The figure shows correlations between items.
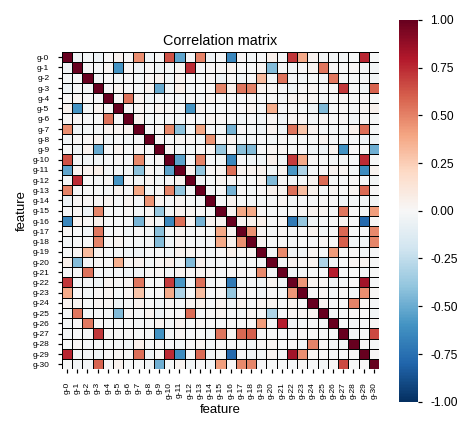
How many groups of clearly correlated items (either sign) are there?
7
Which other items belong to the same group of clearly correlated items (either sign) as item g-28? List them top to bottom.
g-24
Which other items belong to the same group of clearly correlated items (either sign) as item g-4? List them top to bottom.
g-6
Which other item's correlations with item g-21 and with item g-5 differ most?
g-26
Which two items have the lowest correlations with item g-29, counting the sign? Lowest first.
g-16, g-11
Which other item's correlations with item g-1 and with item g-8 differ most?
g-12
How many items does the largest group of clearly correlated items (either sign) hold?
9
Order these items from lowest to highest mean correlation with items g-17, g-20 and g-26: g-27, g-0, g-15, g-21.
g-0, g-15, g-27, g-21
